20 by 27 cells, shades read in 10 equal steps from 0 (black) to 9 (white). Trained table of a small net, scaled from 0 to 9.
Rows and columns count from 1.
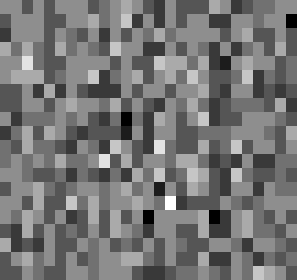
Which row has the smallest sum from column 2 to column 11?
7
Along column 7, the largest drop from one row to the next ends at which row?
16
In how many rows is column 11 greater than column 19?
5
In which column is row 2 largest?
12
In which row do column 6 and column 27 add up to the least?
2
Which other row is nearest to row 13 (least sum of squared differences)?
3
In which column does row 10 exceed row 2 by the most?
27
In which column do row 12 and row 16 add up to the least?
20
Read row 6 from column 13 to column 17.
6 3 5 6 4
